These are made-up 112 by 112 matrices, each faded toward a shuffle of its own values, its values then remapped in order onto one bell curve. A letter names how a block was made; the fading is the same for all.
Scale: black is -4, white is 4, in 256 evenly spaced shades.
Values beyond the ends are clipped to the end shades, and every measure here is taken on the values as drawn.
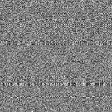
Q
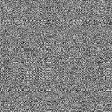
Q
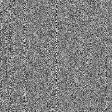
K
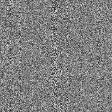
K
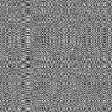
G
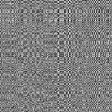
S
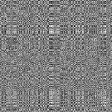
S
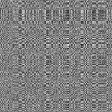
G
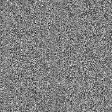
K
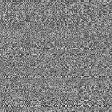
Q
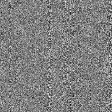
K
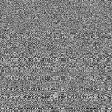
Q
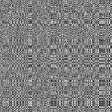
S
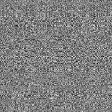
Q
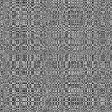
S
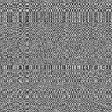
G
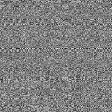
Q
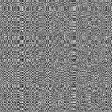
S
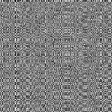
S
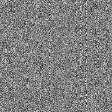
K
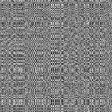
S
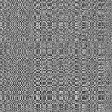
G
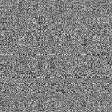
Q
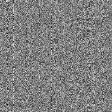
K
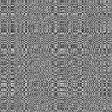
S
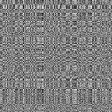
G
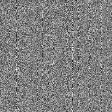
K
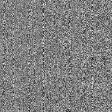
K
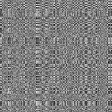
S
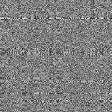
Q
